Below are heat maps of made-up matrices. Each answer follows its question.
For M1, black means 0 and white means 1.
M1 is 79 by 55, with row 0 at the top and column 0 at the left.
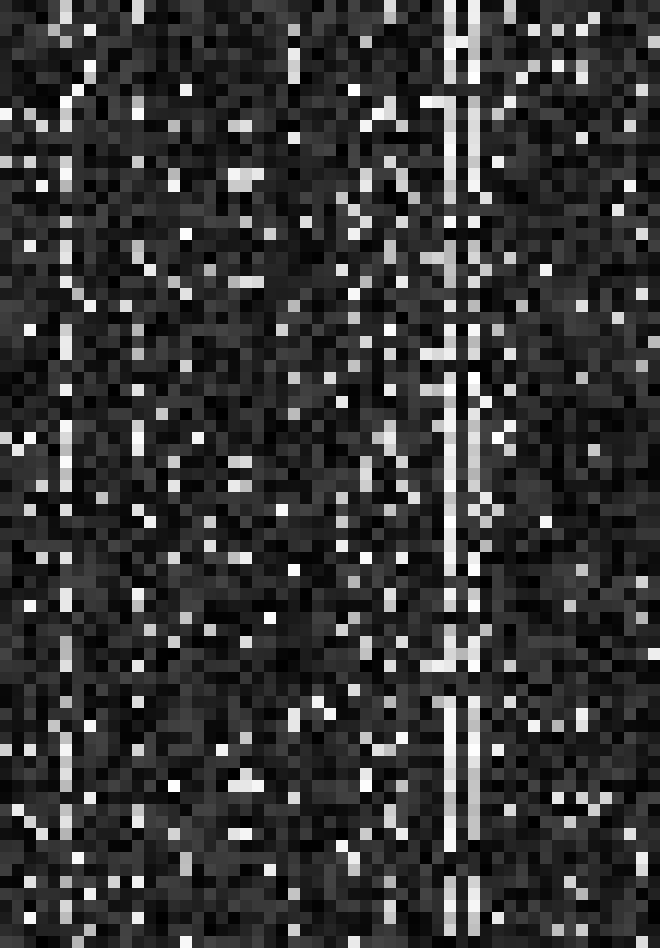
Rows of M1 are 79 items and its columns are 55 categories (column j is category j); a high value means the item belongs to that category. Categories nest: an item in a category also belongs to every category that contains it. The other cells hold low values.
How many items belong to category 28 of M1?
8
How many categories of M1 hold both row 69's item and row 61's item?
6
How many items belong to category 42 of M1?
11
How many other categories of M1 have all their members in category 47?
1
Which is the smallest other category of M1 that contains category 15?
53
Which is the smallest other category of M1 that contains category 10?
43
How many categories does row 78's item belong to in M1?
4
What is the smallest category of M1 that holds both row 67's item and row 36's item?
11
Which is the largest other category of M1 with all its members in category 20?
33
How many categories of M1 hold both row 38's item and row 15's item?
8
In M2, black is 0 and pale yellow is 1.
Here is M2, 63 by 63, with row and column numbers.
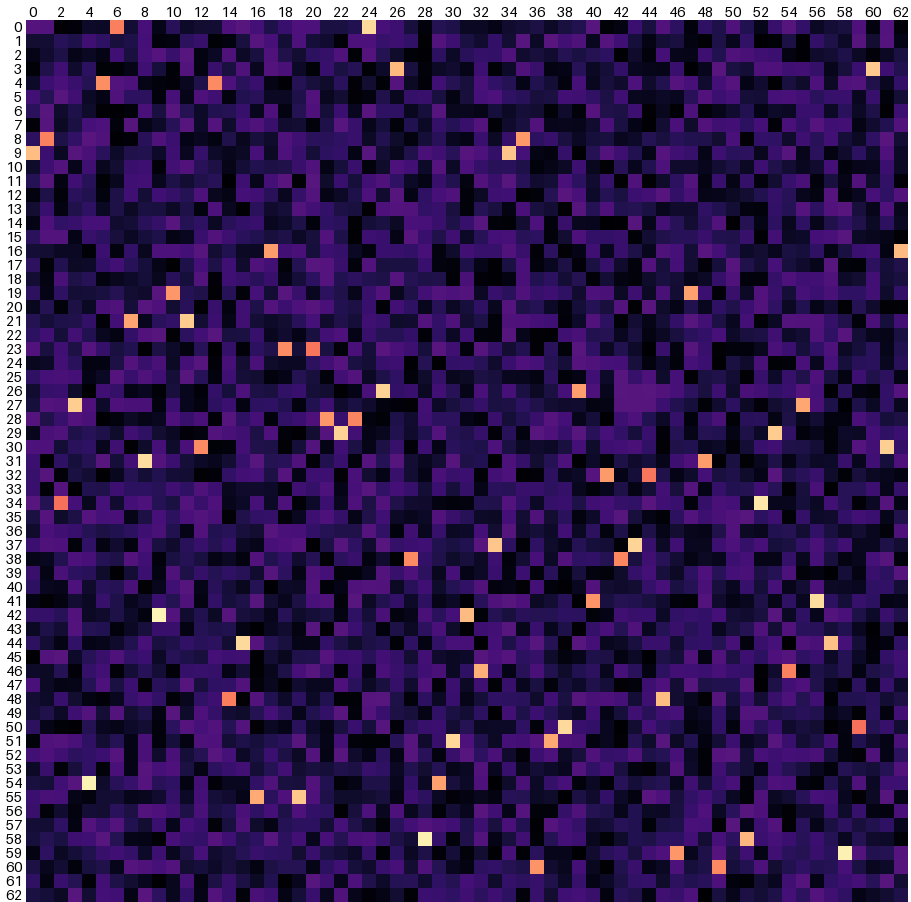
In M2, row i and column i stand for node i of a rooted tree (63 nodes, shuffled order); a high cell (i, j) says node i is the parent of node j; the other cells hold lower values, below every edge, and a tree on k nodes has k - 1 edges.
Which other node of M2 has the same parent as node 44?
41
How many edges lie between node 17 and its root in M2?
5
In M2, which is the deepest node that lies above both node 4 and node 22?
54
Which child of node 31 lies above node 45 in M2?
48
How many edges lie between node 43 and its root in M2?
5
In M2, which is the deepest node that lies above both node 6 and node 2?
9
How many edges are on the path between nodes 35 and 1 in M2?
2
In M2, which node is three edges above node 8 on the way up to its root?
38
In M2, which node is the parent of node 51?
58
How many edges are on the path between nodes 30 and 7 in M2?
5
